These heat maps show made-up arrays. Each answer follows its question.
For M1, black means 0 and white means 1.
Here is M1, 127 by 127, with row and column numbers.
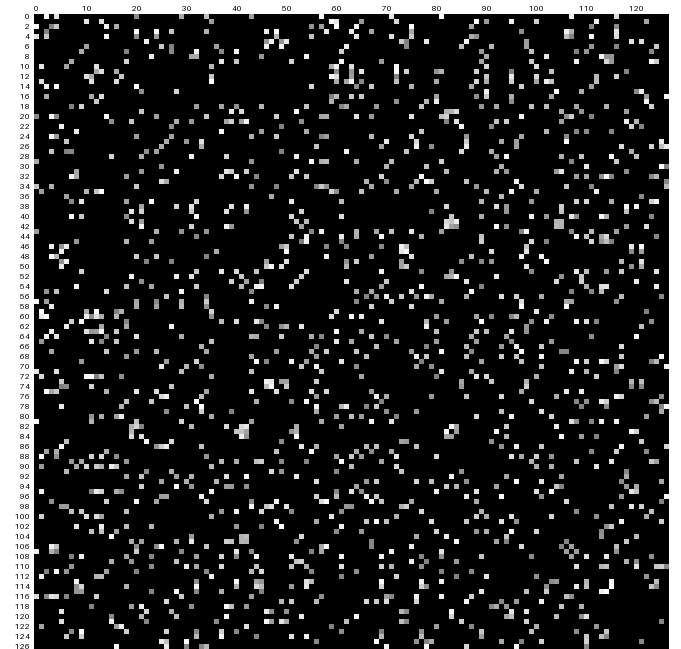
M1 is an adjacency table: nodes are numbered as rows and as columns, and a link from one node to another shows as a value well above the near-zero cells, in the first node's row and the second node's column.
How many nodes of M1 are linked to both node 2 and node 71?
5
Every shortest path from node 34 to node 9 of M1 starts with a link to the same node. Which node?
node 97
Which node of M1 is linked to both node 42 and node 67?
node 105
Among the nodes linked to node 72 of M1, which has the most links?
node 13
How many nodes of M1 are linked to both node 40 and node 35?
0
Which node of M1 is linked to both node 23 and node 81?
node 108
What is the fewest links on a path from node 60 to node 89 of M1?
3
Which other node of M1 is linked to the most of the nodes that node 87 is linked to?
node 4
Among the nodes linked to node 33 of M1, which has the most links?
node 86
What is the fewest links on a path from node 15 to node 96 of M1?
4
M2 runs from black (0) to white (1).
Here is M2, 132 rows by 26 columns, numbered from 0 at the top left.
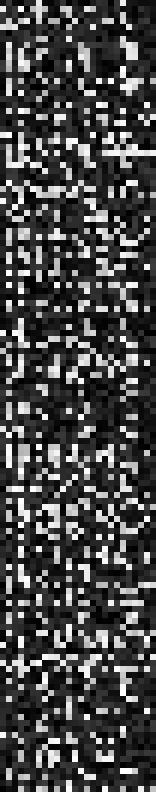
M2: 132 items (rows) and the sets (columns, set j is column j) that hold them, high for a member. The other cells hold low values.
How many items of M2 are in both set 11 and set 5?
1
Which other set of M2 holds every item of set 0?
15
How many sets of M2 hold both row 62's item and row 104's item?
1
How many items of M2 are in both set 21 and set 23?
4
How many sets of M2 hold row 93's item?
6
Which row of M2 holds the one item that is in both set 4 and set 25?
97
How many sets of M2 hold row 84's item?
11
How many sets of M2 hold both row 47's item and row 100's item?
9
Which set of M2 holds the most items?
3
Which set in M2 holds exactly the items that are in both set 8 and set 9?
12
